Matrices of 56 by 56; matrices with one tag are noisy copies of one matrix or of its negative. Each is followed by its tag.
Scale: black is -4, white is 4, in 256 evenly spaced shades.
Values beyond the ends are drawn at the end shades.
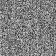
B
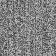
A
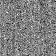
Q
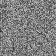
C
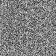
C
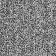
A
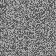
C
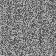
B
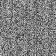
A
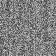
A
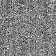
A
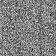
B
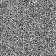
C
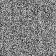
B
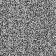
C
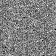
C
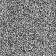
C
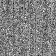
A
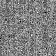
A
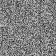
B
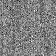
Q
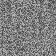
B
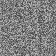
B
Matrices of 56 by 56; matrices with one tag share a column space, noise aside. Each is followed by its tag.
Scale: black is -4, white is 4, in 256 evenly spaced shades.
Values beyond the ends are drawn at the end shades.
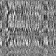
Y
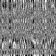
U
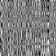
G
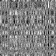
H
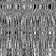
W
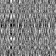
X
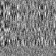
Y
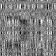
W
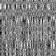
W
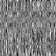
G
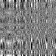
U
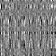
W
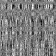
W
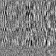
Y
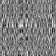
X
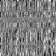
G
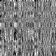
G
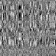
Y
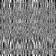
U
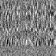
Y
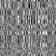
H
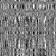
W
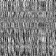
G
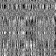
W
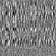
Y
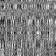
W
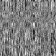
G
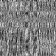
G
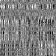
W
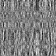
G
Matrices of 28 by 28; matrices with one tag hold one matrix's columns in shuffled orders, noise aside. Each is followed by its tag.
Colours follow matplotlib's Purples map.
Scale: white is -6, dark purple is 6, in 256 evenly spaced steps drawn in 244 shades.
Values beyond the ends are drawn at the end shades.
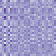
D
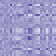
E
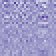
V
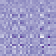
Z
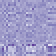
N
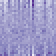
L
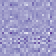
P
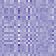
D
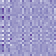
D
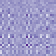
Z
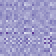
P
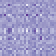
E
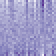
L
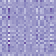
D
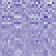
V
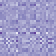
P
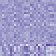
N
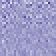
V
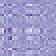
E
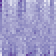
L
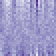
L
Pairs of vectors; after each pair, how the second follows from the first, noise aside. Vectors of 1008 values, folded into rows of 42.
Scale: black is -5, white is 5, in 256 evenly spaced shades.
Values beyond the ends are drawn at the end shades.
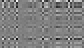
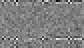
negated, partly zeroed.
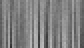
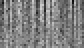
reversed.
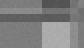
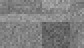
negated, shrunk.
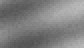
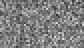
shuffled.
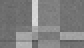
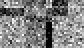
reversed, negated, scaled up.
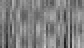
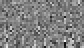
sign-scrambled.
